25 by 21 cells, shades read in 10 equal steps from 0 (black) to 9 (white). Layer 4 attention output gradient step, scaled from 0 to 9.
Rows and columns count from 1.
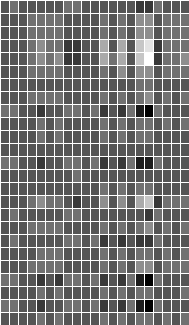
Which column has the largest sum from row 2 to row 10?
17
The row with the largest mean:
5
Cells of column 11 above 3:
5
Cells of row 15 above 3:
4
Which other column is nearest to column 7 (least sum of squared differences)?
21
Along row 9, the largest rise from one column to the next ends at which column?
18
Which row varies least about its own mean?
12
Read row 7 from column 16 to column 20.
4 4 3 3 3
